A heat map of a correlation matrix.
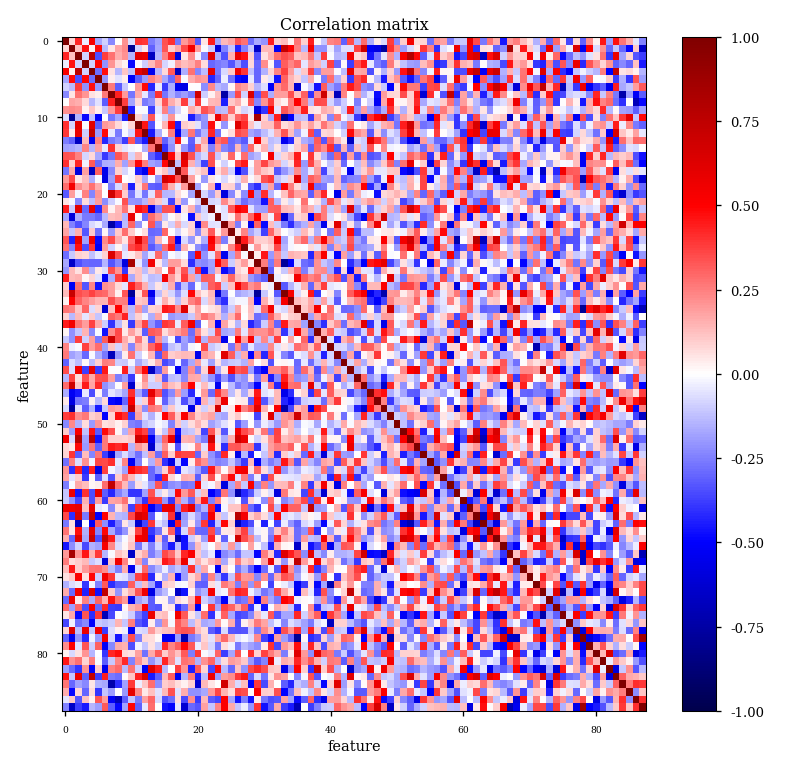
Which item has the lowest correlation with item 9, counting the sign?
29
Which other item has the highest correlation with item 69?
33
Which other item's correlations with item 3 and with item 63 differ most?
87
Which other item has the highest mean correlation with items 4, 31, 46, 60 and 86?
40
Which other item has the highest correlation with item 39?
7
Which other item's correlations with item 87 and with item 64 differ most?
61
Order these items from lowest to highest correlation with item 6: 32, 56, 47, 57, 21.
21, 57, 47, 32, 56
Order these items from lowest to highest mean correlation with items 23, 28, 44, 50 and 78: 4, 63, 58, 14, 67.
67, 4, 63, 14, 58
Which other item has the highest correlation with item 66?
78
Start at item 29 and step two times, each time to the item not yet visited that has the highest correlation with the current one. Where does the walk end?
48
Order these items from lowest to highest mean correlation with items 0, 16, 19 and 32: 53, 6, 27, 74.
6, 53, 74, 27
